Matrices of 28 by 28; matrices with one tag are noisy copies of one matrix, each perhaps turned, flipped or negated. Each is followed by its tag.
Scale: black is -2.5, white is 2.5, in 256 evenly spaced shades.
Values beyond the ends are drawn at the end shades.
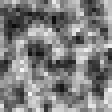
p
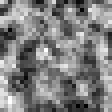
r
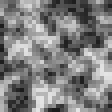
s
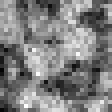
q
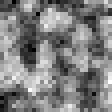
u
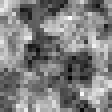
q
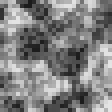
q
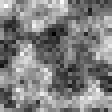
q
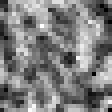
r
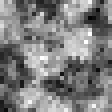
q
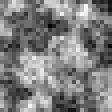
q
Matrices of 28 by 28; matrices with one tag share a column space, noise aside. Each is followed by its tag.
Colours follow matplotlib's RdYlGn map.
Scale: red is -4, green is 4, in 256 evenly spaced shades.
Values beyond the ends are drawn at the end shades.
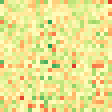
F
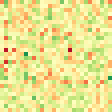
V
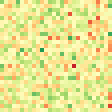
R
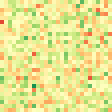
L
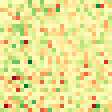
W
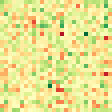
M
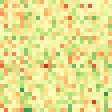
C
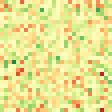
W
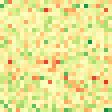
W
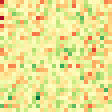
R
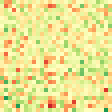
W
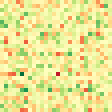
M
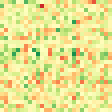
V
